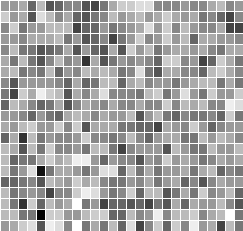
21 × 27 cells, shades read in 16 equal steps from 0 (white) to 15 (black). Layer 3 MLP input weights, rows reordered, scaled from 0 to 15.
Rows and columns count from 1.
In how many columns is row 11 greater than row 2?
12
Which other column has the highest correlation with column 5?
14
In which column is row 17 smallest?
9
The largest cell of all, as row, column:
20, 5
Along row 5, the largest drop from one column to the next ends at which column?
15
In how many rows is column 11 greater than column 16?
8
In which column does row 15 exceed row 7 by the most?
16
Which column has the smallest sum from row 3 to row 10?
19
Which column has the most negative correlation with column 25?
13
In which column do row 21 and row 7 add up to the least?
6
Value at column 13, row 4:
11
